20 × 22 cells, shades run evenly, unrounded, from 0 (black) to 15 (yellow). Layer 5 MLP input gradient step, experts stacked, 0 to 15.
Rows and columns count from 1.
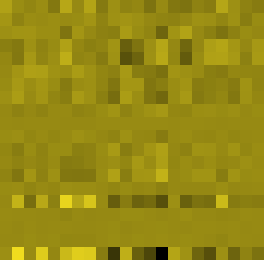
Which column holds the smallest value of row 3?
14
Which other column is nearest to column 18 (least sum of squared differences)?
13
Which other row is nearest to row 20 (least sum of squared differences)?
16
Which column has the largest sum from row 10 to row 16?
6
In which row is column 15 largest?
20
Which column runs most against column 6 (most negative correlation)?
12
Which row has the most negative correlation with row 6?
9
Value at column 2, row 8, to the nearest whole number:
11
